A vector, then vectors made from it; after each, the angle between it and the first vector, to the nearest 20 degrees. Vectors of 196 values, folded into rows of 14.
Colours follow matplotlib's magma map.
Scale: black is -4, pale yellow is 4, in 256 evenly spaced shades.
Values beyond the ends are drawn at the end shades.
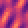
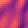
60 degrees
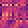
60 degrees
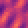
20 degrees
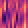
120 degrees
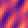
160 degrees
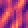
20 degrees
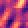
20 degrees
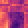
100 degrees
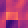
60 degrees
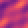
60 degrees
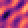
140 degrees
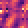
140 degrees
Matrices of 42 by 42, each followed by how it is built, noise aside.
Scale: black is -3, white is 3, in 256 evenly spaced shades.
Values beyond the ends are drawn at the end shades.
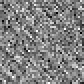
Toeplitz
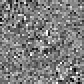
block diagonal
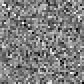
diagonal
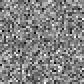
repeating columns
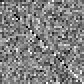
diagonal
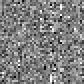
uneven columns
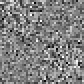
block diagonal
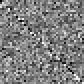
diagonal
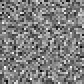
repeating columns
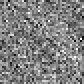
Toeplitz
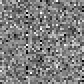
uneven columns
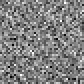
repeating columns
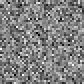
repeating columns
